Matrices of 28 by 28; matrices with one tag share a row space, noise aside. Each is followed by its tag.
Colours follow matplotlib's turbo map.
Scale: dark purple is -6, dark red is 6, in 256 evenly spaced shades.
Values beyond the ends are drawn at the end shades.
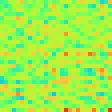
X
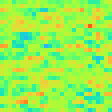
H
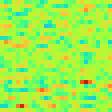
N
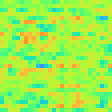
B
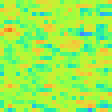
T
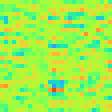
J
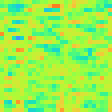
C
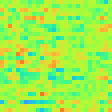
B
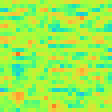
J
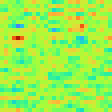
J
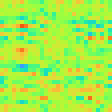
H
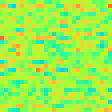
X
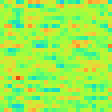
C
